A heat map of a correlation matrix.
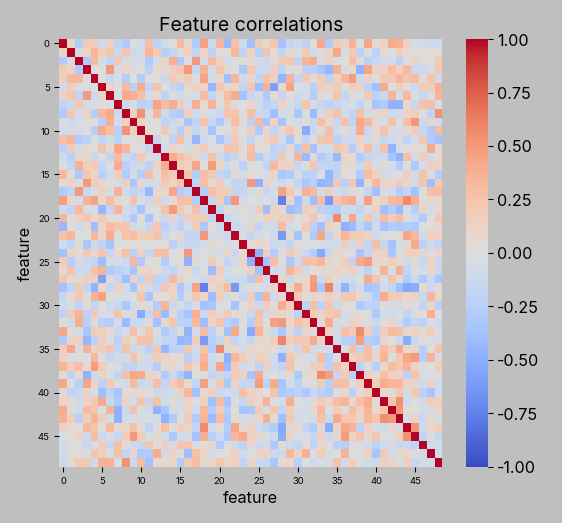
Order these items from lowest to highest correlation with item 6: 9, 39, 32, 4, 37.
32, 4, 37, 39, 9
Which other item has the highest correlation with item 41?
43
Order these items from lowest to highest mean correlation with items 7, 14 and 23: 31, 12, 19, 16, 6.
6, 16, 31, 12, 19
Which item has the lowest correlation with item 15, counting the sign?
34
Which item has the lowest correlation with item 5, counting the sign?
27
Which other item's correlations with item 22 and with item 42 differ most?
12
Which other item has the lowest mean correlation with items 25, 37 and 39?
21
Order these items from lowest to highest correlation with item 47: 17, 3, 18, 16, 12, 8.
16, 8, 3, 18, 17, 12
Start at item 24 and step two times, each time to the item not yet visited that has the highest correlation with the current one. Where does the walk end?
3
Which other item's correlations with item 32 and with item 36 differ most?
28
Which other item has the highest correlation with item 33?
38
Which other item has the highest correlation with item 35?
20
